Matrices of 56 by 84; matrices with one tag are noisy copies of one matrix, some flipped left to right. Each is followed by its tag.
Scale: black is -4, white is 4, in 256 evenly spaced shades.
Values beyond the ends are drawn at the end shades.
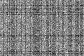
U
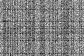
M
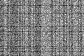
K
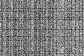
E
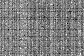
E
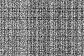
E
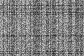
U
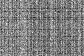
E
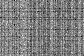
E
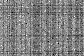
U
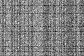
K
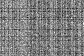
E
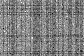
U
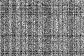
U
